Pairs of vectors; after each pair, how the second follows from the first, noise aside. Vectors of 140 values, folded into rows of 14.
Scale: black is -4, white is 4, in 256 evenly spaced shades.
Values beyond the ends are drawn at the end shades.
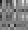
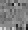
reversed, partly zeroed.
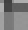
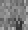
reversed, partly zeroed.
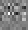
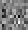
reversed, negated.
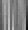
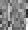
sign-scrambled.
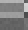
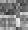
wrapped around.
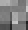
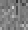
reversed, partly zeroed.
